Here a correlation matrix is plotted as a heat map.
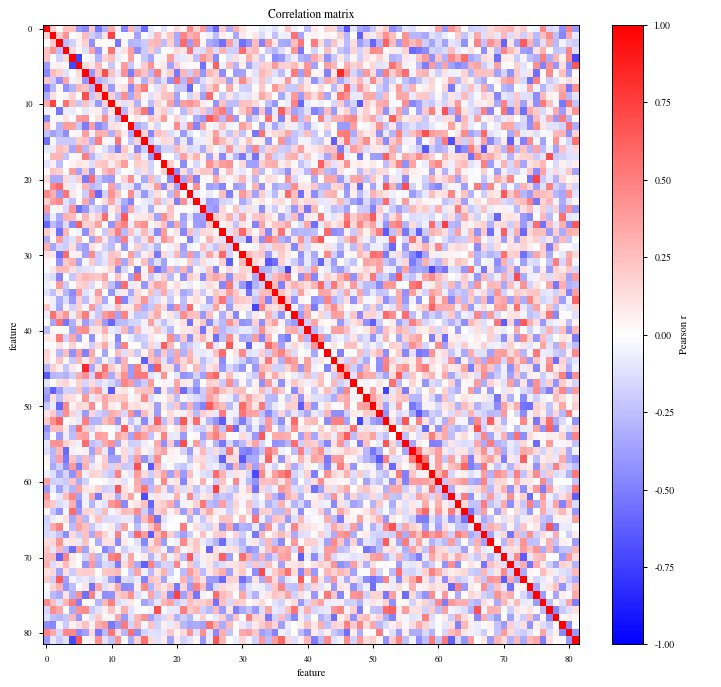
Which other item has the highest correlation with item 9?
6
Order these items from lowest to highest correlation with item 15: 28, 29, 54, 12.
29, 12, 28, 54
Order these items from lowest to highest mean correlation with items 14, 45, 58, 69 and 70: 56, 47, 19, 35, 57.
47, 19, 35, 56, 57
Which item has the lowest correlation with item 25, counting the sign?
69
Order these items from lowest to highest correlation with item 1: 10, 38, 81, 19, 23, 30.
81, 30, 19, 23, 38, 10
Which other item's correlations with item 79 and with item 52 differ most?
48
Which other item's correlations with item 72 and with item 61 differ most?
76
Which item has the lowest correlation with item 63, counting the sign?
16
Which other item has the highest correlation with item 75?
20
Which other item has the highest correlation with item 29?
60
